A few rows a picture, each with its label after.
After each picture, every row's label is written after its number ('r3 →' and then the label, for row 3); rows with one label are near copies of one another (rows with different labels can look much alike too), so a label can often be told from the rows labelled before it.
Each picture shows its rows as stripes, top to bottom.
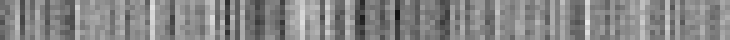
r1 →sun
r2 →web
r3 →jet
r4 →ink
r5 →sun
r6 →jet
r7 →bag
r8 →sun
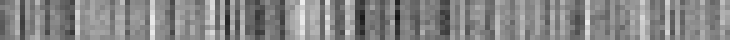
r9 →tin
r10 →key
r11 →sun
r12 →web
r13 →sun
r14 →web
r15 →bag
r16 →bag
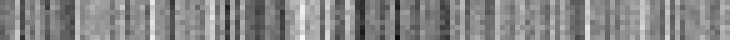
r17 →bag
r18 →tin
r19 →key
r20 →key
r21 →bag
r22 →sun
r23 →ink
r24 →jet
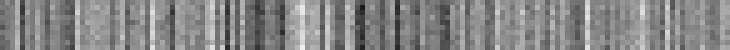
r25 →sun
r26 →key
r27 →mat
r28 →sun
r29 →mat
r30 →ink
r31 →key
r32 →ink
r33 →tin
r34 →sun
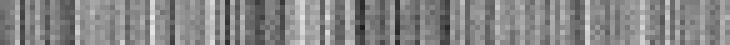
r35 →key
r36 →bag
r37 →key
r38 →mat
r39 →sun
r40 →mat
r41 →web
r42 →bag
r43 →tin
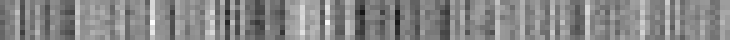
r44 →web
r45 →web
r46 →ink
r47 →jet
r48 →web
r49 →bag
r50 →bag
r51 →ink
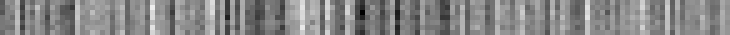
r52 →sun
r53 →bag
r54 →ink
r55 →tin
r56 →tin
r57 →jet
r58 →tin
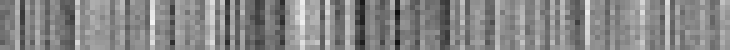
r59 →key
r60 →key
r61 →jet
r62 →key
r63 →key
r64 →key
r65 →mat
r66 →sun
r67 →ink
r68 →tin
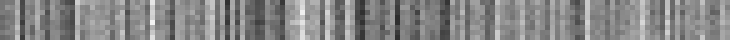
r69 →bag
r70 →key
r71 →tin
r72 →bag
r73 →mat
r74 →ink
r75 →tin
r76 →jet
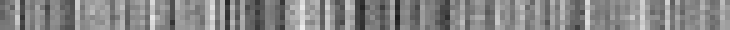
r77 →sun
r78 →tin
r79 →sun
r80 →jet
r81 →tin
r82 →key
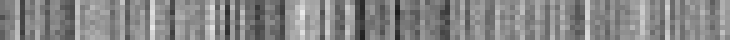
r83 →ink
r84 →key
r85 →mat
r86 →sun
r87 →mat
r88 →sun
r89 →ink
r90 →ink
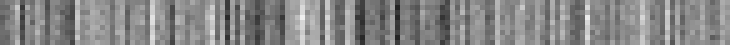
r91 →web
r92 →jet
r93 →tin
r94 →sun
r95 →sun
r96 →key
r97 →bag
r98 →web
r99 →bag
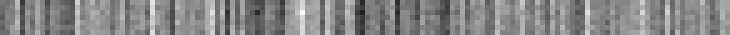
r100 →mat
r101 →mat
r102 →key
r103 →tin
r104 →ink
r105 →ink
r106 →web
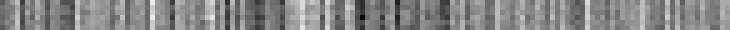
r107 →ink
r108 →tin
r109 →sun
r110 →ink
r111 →jet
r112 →web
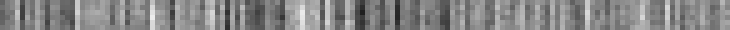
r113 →ink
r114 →web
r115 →ink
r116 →jet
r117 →tin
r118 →web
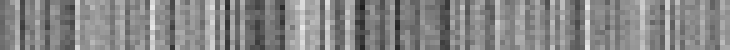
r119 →web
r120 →key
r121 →bag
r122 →key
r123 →bag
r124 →web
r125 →sun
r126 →key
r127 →sun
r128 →ink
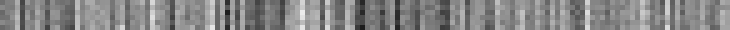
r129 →sun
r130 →key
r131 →sun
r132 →jet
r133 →mat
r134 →tin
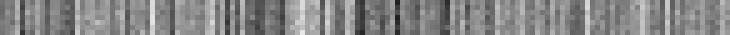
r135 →mat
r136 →mat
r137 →bag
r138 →mat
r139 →key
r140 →ink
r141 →mat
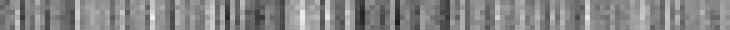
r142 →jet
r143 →sun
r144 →tin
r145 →web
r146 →tin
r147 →tin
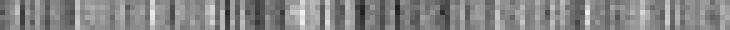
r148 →web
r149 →ink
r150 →sun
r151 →web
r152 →web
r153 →web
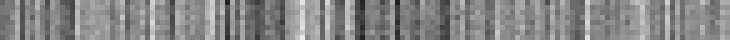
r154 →tin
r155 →bag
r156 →sun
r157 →ink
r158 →mat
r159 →tin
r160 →key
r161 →sun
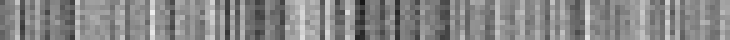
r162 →ink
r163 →web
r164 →bag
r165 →sun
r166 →bag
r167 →mat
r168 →web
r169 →tin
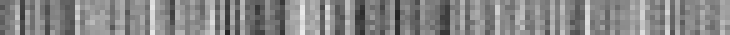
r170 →jet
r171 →web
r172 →jet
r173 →jet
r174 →sun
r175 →jet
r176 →sun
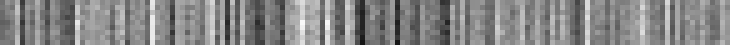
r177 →key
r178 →bag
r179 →ink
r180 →bag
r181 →web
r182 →web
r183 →bag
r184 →web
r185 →mat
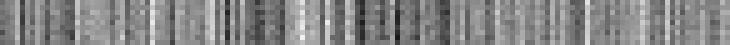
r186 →sun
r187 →ink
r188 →sun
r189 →jet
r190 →web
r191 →key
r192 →ink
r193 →tin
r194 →mat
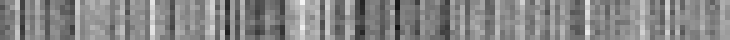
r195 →mat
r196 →ink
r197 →bag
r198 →jet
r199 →mat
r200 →jet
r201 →sun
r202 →jet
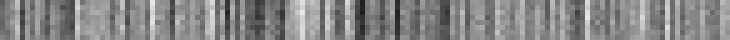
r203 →ink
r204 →ink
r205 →key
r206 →sun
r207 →bag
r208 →ink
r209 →ink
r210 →key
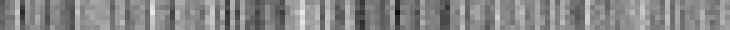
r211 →sun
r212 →jet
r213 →jet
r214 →jet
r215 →tin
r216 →tin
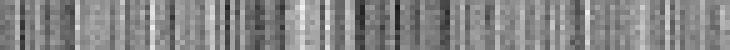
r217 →tin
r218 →key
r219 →mat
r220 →tin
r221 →mat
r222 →web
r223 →jet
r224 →jet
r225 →sun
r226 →web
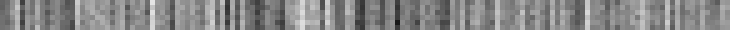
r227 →web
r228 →ink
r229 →web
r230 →jet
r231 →jet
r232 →bag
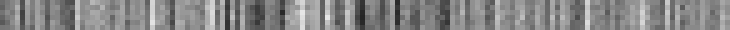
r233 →key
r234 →sun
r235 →key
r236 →web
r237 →sun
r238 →sun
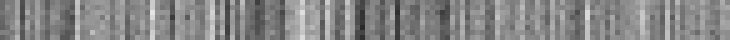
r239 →web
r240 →mat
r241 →key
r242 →bag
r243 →ink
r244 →ink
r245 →key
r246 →ink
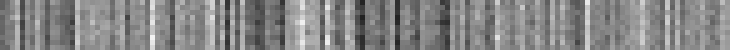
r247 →sun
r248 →web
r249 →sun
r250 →ink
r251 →key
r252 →mat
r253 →bag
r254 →web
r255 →web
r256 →mat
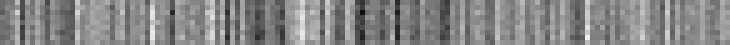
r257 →tin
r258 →bag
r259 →ink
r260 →key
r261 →tin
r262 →jet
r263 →key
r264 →sun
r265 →key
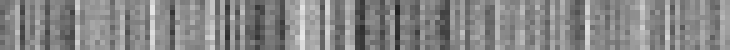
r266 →web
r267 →web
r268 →mat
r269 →ink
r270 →key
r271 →sun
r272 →tin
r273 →key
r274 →mat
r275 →tin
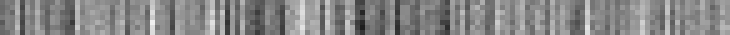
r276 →mat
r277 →jet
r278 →key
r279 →key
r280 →bag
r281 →mat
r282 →sun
